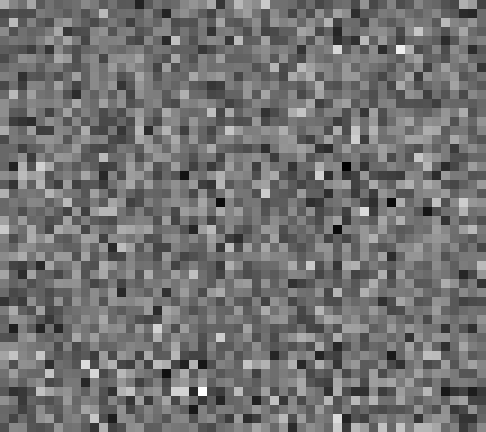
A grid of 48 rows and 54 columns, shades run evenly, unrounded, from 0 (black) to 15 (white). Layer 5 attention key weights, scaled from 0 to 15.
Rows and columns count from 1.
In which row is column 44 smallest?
23
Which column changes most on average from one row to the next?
38
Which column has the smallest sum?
44
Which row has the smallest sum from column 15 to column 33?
45
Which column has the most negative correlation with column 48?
13
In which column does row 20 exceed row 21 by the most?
36
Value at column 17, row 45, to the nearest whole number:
3
